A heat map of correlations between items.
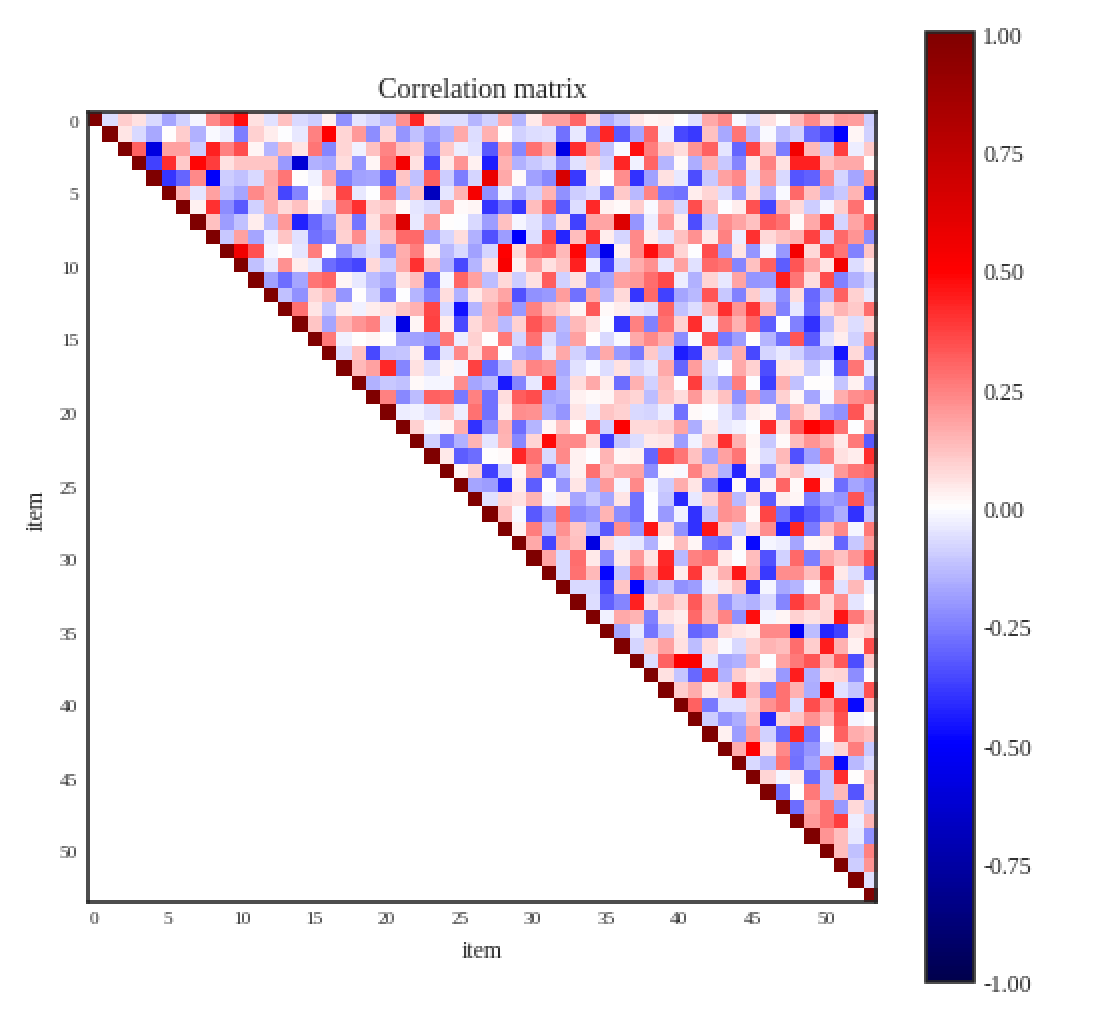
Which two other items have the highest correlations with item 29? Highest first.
23, 19
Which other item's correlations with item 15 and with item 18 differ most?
28
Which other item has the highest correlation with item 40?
37
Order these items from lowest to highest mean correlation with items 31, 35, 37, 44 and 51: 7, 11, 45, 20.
20, 7, 11, 45
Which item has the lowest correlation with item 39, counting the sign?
12
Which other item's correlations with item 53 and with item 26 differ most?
5
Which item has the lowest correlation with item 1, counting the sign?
51
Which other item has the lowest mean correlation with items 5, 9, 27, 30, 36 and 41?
35
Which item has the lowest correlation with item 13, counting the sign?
25
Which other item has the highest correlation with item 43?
45
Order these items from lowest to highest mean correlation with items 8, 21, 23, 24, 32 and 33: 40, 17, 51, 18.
17, 18, 40, 51
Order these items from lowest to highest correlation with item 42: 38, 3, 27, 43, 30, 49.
49, 27, 43, 3, 30, 38
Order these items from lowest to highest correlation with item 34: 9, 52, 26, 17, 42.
9, 26, 17, 42, 52
